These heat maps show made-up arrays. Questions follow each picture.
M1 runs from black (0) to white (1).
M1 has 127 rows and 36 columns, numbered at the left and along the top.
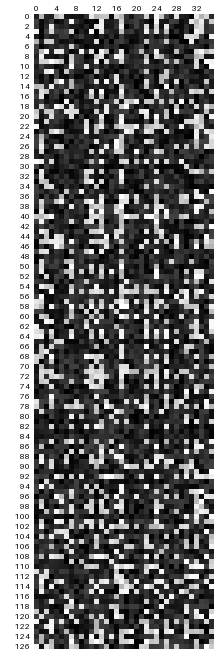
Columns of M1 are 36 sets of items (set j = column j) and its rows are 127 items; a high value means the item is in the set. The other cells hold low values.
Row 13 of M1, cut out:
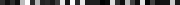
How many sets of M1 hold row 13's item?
10
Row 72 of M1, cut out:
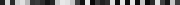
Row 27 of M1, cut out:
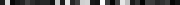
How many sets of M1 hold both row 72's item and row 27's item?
5
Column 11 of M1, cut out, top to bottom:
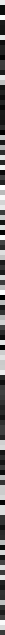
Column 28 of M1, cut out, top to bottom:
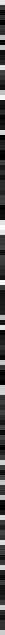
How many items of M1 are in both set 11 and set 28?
8
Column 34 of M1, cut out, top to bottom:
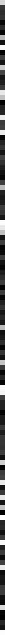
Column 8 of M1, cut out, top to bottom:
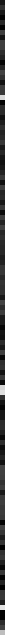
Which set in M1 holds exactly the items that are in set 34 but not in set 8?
4
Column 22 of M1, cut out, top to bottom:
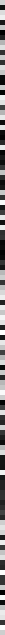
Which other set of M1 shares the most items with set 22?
12
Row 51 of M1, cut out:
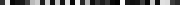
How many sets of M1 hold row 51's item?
12
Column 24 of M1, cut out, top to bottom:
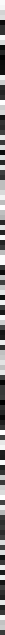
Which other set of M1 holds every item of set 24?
17
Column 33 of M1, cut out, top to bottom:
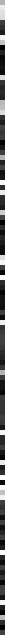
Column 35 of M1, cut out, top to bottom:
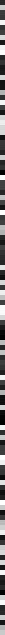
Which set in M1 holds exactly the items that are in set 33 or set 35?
32
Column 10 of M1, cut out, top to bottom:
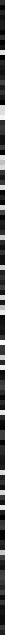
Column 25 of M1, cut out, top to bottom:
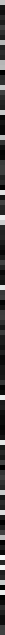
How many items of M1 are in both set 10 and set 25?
2
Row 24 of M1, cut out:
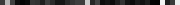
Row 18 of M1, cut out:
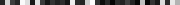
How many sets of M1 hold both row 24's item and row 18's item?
4
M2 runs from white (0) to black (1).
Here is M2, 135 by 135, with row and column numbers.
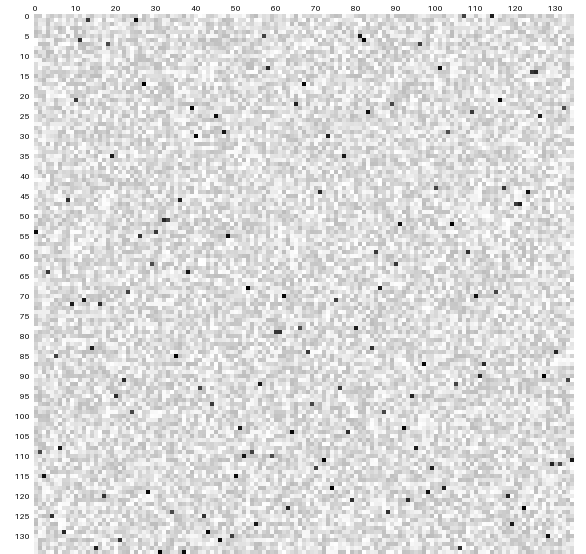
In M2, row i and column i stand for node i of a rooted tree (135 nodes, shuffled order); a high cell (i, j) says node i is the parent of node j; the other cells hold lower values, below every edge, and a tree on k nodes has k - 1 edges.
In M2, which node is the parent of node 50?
115
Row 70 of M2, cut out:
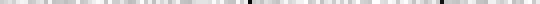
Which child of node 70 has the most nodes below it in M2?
62
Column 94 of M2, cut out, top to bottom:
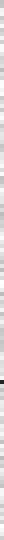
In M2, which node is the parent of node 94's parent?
108
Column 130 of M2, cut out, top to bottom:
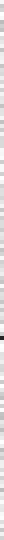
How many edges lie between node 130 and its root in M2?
5
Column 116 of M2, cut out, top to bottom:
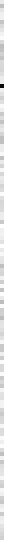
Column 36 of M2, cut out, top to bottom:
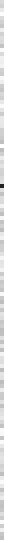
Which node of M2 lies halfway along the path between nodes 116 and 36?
131
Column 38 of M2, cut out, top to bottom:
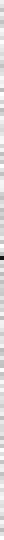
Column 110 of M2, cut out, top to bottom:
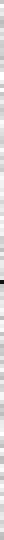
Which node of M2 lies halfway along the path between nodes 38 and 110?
104
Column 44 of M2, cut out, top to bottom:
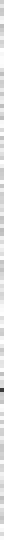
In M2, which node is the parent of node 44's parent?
87
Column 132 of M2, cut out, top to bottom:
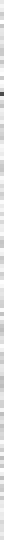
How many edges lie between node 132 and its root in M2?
6
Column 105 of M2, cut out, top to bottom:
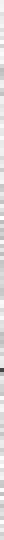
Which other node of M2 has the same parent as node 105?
56
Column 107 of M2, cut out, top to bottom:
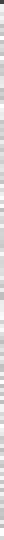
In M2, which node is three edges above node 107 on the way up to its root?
109
